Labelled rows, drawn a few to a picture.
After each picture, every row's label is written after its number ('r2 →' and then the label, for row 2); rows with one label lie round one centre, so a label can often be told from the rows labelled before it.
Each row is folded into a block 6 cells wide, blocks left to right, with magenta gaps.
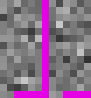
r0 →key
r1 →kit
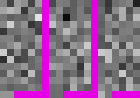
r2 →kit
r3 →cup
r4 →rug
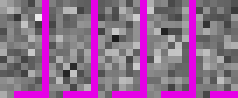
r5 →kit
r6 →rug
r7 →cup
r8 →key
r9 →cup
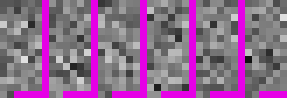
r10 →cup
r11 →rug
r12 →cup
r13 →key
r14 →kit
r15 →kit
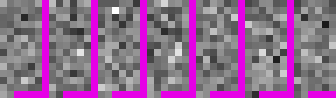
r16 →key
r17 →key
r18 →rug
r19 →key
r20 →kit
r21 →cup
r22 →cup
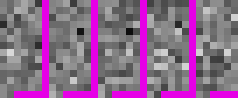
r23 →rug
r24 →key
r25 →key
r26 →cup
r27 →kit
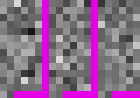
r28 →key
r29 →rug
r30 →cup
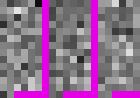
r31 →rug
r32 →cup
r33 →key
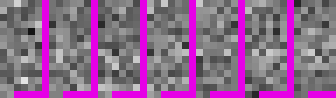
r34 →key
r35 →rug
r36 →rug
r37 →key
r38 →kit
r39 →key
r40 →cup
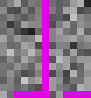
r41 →key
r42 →rug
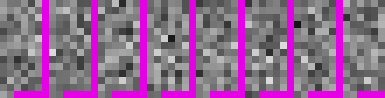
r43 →kit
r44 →kit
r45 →key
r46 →cup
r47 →cup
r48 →cup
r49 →rug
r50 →key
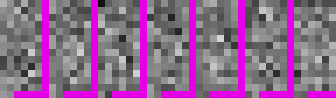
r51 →kit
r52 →key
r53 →cup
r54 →key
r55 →key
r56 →rug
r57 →cup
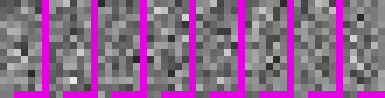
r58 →cup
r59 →key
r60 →cup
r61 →kit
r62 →key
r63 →rug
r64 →rug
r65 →rug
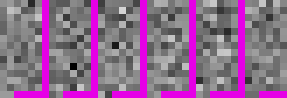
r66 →kit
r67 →rug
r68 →cup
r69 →key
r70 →key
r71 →key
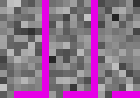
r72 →key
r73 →kit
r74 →rug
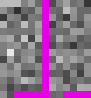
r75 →key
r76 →rug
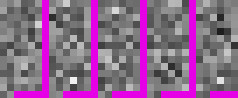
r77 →key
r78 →key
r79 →rug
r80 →rug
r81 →key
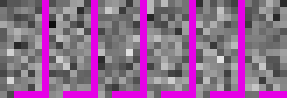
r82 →cup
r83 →rug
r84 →kit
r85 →key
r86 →cup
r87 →rug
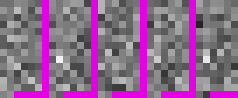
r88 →rug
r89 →rug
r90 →key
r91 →rug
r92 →rug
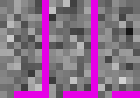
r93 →rug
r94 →key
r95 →key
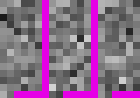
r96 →key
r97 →key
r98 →key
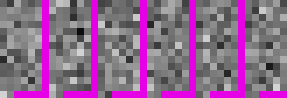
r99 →kit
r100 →key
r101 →cup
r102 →rug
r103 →rug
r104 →rug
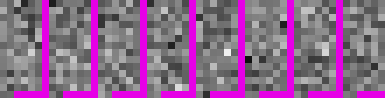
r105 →key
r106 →cup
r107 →rug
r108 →rug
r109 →key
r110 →kit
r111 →kit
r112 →kit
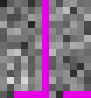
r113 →cup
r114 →kit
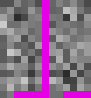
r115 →cup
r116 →rug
